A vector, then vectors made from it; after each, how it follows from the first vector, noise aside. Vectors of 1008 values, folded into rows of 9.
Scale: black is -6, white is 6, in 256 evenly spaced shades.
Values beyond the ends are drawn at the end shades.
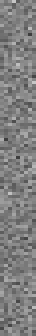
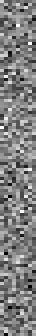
wrapped around, negated, scaled up.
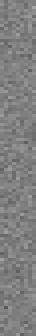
reversed, negated, shrunk.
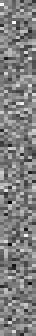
wrapped around, negated, scaled up.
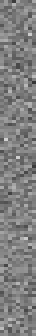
negated.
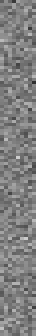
negated.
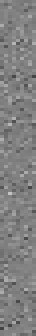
partly zeroed.
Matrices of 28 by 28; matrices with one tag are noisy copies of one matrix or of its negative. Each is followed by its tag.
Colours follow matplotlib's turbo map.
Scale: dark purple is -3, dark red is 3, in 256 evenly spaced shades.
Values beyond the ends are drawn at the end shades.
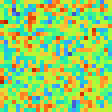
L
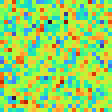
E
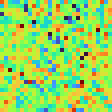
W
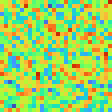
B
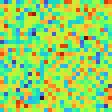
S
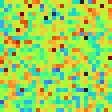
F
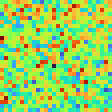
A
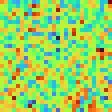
W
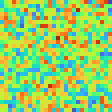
W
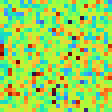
A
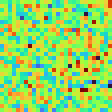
B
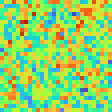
F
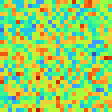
E
